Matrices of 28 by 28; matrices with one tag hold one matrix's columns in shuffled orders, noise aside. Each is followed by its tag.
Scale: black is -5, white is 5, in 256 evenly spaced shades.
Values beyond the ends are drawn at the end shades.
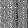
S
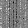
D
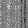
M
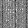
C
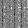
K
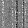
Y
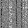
K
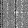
Y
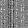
C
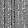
D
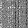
S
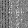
Y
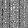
K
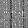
Y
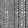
Y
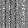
D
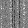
D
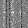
Y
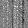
M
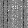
M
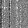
K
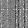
C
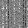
D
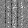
S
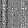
D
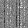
S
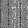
S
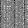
M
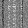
M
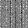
M
